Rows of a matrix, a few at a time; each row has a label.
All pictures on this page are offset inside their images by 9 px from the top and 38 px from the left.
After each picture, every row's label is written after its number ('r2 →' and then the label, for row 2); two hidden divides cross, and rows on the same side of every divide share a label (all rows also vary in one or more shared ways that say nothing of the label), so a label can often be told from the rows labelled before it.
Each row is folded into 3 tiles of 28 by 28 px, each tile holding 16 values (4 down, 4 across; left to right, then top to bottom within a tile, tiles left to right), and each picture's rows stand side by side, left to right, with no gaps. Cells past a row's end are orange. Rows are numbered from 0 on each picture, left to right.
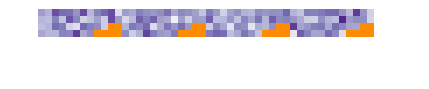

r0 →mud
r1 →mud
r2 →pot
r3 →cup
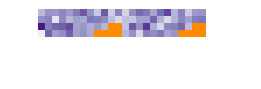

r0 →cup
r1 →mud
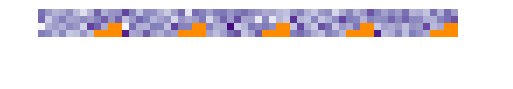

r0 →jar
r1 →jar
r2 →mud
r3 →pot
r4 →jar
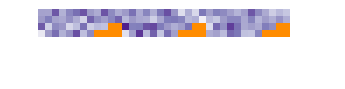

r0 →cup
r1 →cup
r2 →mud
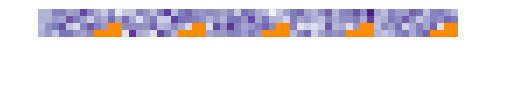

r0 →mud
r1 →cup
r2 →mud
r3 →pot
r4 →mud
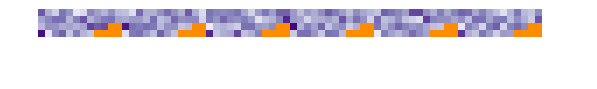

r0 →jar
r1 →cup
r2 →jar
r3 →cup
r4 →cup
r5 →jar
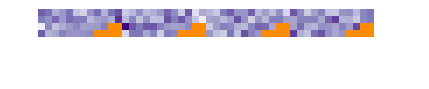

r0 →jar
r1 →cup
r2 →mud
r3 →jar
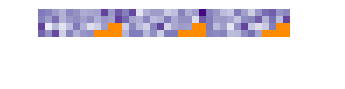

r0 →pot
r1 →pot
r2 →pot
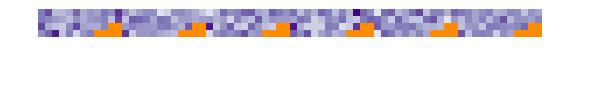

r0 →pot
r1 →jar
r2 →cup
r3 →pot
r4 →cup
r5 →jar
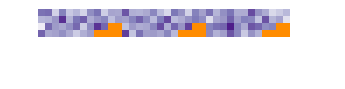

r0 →jar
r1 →jar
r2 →mud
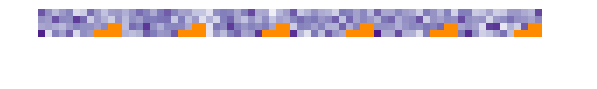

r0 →jar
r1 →mud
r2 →mud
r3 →jar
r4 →jar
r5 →pot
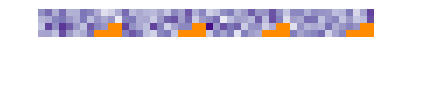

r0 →mud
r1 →pot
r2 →cup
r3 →jar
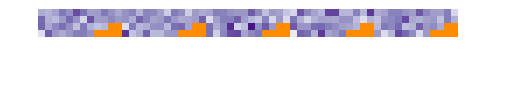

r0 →cup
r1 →jar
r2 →mud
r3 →cup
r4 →mud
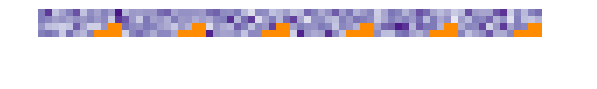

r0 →pot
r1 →cup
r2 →jar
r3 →cup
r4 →mud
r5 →mud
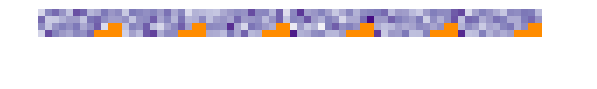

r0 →cup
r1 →mud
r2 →mud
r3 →jar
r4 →jar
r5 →jar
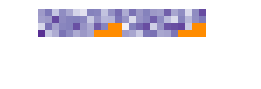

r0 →jar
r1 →mud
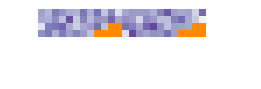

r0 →mud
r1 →cup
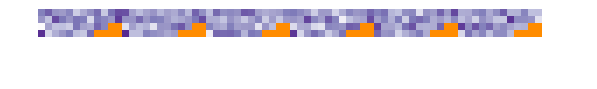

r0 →jar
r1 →jar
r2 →cup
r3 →jar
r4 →pot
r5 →cup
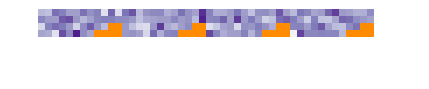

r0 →mud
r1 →pot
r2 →jar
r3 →cup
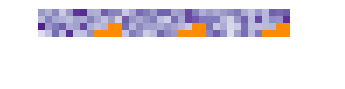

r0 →cup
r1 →cup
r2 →pot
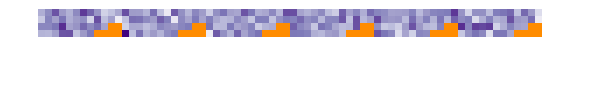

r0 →mud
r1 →jar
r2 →cup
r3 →pot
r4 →pot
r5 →cup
